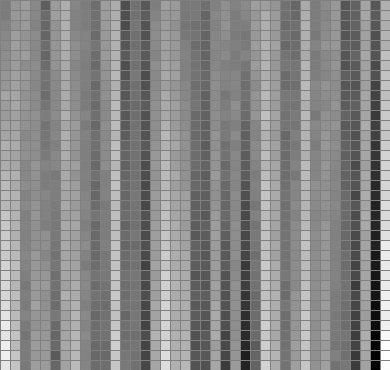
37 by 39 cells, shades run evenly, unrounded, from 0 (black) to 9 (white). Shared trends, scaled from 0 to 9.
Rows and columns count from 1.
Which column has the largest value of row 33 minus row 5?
1
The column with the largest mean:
39
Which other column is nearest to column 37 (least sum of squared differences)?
7
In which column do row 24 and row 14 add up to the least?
38
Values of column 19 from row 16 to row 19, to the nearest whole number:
5 5 5 5
